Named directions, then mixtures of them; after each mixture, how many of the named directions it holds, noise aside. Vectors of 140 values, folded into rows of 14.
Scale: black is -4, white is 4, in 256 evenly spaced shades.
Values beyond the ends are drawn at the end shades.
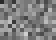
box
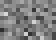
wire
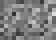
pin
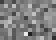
three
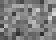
one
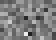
two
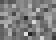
three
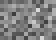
two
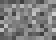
two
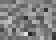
two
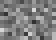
one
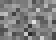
two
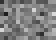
three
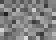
two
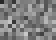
one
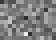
two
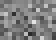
two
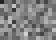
one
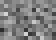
one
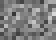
one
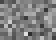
three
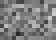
one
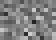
one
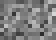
one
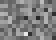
three
